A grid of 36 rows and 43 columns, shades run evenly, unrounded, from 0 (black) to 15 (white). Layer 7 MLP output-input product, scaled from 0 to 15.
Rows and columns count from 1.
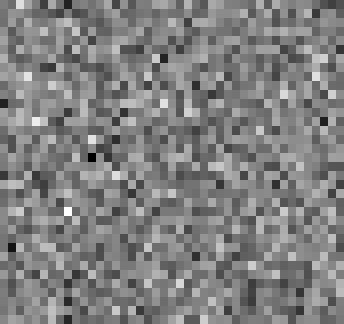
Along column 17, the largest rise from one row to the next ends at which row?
23
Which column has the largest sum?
3
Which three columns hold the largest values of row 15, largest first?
33, 41, 39
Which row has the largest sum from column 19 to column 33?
19
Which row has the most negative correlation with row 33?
24
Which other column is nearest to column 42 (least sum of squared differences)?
6
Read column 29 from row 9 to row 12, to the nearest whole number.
4 9 7 7
